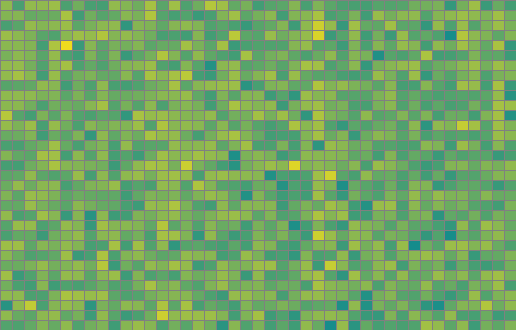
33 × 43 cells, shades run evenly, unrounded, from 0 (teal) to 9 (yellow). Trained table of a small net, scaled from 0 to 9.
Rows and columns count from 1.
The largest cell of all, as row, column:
5, 6
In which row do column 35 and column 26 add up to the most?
7
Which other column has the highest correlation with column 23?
25
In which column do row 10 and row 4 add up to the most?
27
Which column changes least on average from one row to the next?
22
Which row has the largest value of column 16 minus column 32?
32
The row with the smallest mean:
19
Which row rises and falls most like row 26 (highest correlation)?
33
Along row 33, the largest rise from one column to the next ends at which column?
29
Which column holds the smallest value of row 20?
21
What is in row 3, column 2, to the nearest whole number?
3
